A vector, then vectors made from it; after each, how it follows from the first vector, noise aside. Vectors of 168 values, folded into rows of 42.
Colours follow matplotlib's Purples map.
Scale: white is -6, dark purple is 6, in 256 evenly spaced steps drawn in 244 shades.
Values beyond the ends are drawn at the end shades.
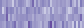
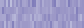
reversed, shrunk.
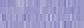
wrapped around, shrunk.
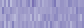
reversed, shrunk.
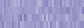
wrapped around, shrunk.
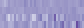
wrapped around, partly zeroed.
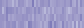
shrunk.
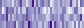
scaled up.
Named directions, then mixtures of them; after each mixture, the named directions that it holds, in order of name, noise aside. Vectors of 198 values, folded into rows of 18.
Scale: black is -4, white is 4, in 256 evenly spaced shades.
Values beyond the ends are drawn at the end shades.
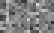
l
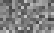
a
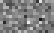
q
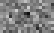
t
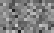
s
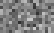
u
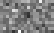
q, s, t.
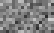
a, t.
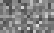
a, q.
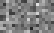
l.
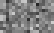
l.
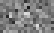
t.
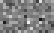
q.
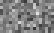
u.
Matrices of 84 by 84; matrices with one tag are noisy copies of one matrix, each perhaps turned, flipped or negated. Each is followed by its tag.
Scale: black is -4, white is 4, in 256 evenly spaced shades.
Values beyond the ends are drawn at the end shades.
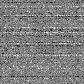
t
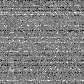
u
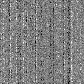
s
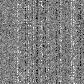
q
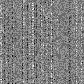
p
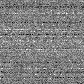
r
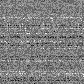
q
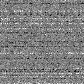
u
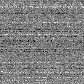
r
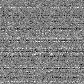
t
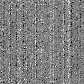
s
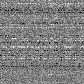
q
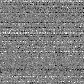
p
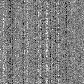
q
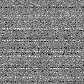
t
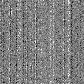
s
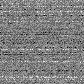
r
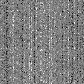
r
